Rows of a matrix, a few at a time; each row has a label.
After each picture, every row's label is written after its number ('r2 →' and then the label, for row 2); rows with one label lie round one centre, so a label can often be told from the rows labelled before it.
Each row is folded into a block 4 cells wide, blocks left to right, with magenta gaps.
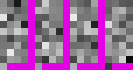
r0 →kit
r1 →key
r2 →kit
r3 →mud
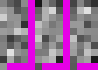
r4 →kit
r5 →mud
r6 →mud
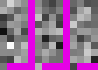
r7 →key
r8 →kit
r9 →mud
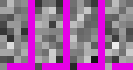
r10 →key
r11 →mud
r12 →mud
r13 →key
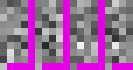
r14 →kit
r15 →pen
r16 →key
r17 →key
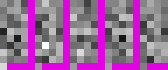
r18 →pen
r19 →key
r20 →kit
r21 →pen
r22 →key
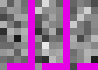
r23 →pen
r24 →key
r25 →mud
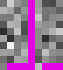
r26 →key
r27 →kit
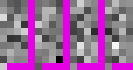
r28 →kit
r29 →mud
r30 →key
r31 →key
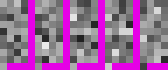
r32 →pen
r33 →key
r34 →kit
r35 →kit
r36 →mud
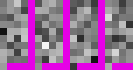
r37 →pen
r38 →key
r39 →mud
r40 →kit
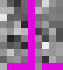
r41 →kit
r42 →key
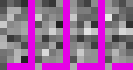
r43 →mud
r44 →kit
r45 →kit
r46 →kit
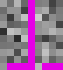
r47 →pen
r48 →kit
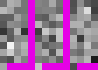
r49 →key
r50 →pen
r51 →mud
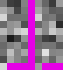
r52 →kit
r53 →kit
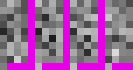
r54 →key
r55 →pen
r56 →pen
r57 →kit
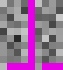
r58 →pen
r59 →pen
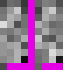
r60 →mud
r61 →mud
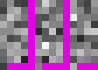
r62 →mud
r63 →key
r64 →kit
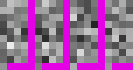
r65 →key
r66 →key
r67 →kit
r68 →pen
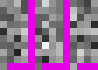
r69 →pen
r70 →key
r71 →kit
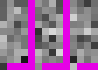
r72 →mud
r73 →pen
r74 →kit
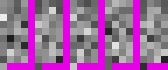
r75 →kit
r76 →mud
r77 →kit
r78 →key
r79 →mud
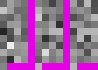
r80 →key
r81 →kit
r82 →pen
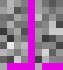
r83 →key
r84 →kit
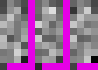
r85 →mud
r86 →mud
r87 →mud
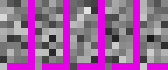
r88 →kit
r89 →pen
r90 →mud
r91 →key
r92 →kit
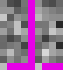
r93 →kit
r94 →kit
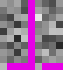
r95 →pen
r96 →kit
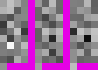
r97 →key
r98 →pen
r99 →pen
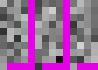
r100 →pen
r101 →mud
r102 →key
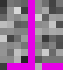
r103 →mud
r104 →kit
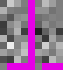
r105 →key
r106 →key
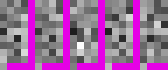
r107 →pen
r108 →pen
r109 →key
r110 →pen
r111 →kit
